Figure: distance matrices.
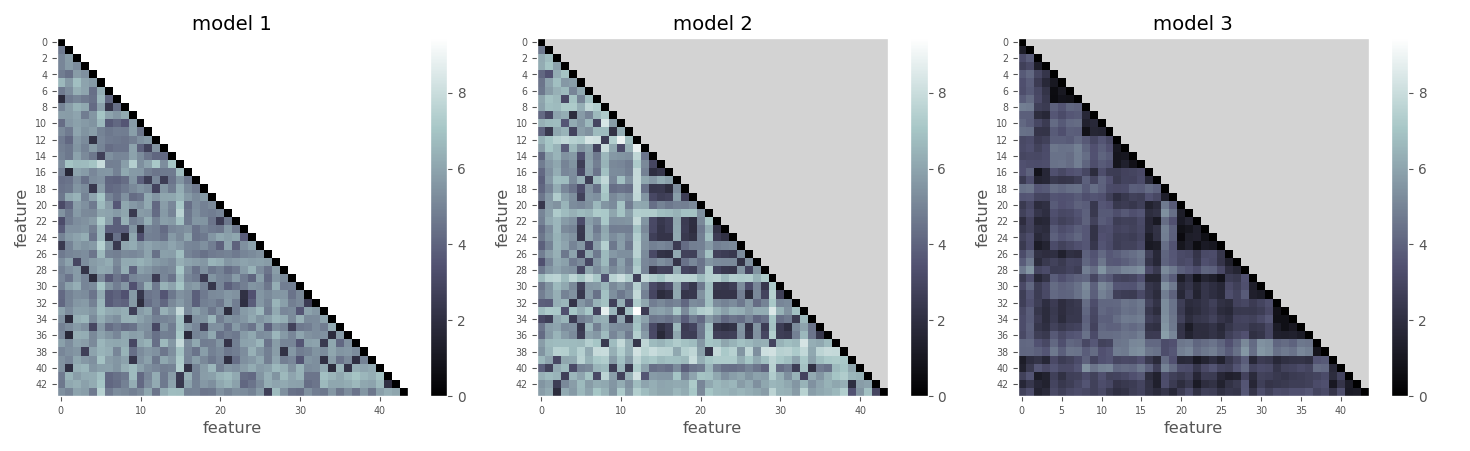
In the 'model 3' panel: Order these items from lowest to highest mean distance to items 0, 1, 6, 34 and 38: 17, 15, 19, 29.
17, 29, 19, 15
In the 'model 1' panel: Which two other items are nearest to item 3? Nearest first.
28, 38
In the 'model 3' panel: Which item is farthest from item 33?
18
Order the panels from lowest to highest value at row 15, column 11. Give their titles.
model 3, model 2, model 1
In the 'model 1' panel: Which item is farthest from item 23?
5
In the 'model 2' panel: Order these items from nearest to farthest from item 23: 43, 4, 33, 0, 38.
0, 4, 33, 43, 38
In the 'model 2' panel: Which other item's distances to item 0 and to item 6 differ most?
20
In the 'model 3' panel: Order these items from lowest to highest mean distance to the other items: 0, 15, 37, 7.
0, 7, 15, 37
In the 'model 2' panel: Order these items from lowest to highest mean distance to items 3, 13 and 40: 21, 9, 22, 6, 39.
9, 22, 6, 39, 21
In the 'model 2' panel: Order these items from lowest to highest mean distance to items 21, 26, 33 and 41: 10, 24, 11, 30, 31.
10, 31, 24, 30, 11
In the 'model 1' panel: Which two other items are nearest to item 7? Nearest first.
0, 25
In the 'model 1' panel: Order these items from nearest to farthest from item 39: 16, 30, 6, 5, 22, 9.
9, 30, 22, 16, 6, 5
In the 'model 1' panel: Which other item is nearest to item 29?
4
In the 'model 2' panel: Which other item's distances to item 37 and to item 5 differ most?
12
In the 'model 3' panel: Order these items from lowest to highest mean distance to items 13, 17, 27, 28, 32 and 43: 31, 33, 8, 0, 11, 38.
33, 31, 0, 11, 8, 38
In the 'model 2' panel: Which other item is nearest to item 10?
33
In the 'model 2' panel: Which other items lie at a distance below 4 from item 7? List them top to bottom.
3, 10, 13, 33, 41
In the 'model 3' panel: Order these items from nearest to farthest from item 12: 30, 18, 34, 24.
24, 18, 30, 34
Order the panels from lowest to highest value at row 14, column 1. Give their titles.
model 3, model 1, model 2
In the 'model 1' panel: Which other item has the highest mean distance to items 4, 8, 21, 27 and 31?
15
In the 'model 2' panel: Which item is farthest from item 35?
38
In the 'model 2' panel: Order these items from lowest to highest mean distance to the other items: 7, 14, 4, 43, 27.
14, 27, 4, 7, 43
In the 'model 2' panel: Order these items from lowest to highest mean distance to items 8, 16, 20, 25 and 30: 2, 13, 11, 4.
11, 4, 13, 2
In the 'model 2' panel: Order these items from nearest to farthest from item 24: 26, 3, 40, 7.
26, 40, 7, 3
